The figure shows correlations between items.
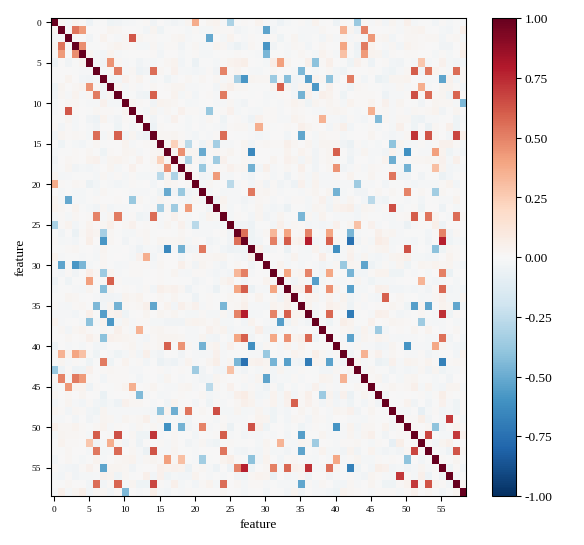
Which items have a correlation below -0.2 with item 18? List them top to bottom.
21, 28, 50
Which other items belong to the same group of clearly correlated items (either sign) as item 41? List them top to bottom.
1, 3, 4, 30, 44
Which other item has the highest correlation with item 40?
16
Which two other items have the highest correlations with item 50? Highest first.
28, 21
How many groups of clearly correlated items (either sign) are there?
13
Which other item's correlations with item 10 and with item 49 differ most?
56
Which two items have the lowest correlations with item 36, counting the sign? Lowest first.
42, 7
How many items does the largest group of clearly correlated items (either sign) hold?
9
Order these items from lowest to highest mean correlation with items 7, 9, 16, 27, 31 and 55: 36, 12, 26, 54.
12, 54, 26, 36
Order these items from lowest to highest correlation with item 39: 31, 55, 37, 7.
7, 37, 31, 55
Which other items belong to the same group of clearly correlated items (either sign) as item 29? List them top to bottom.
13
